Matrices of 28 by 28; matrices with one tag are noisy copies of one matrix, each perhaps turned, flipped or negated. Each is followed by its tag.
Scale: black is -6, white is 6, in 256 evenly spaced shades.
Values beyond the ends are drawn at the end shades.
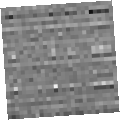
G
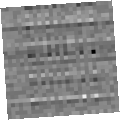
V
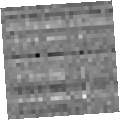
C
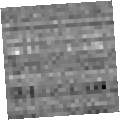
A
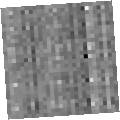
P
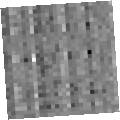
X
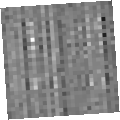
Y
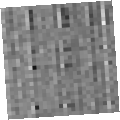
G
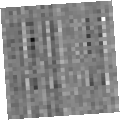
Y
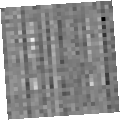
Y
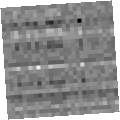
C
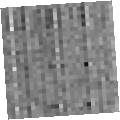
G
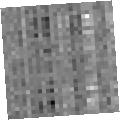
A
